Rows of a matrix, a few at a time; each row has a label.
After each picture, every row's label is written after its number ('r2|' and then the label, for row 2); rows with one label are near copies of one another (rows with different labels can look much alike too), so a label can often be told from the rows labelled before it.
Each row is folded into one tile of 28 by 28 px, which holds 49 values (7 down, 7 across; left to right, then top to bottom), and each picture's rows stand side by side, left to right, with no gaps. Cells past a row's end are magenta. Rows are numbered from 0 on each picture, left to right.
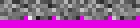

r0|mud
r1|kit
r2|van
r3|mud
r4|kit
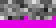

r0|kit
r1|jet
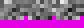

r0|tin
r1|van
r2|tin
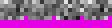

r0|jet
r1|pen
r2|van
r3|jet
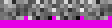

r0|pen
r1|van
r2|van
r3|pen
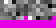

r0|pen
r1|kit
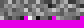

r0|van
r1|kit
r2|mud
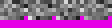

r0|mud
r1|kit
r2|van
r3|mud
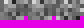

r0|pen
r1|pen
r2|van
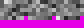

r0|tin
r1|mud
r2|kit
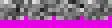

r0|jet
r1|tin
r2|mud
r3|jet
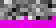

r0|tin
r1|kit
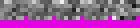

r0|tin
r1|jet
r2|jet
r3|jet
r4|kit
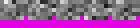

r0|pen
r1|mud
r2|tin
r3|kit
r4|tin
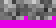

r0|pen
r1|jet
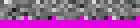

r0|tin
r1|van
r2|mud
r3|van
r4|kit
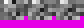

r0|pen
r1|tin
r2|tin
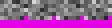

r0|mud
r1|tin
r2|kit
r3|van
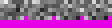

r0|jet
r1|tin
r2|van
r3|van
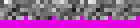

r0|tin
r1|van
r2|jet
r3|tin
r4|tin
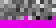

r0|jet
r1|van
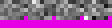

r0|mud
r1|pen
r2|mud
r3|kit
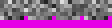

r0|van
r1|mud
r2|pen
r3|van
